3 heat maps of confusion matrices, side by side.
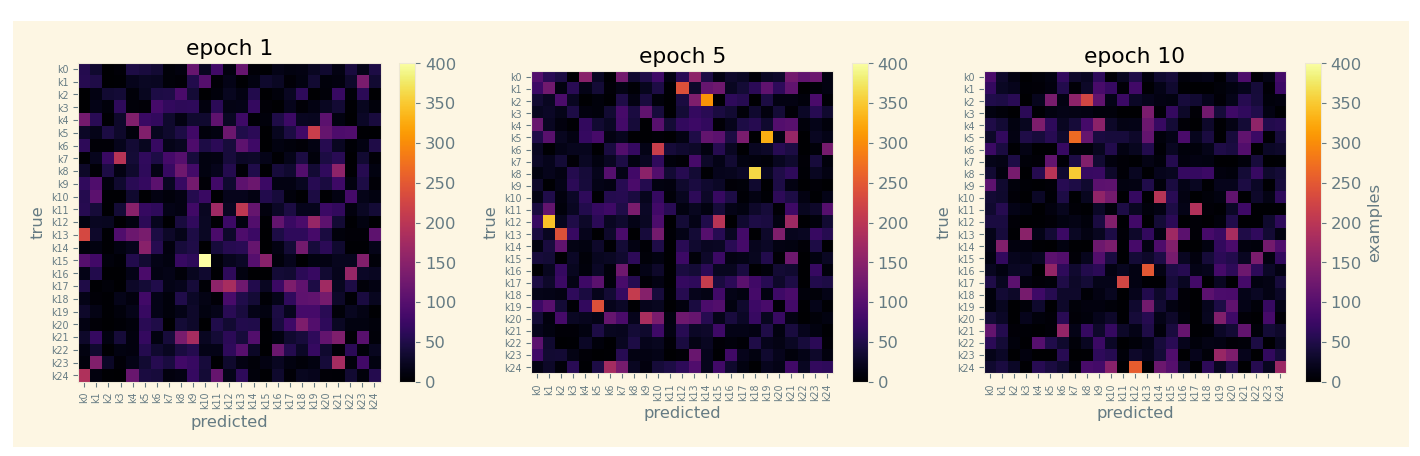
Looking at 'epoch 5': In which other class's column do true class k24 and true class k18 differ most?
k8
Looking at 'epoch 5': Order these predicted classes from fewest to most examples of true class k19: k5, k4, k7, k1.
k7, k4, k1, k5
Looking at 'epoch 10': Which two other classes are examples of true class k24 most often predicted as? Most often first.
k12, k10
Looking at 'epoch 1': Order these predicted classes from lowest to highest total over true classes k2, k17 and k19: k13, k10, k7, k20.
k10, k7, k13, k20
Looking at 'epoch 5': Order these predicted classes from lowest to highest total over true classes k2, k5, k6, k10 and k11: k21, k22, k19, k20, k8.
k22, k20, k8, k21, k19
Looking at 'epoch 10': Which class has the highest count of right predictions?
k24
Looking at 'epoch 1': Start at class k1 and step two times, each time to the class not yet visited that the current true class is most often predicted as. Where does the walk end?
k21
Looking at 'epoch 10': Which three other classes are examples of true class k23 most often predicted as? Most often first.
k19, k20, k15
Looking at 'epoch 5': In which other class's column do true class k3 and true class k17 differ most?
k14
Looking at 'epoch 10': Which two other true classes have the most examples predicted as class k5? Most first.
k8, k16
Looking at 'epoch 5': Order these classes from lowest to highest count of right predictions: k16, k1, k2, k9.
k16, k9, k2, k1
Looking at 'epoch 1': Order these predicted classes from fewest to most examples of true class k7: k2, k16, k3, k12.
k16, k12, k2, k3
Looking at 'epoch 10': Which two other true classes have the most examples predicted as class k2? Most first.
k8, k17
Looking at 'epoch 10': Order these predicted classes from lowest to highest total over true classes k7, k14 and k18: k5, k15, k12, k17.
k17, k12, k5, k15
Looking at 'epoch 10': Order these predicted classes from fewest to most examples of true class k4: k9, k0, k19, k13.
k19, k0, k13, k9
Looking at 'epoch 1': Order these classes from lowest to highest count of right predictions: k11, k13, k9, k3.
k3, k13, k9, k11
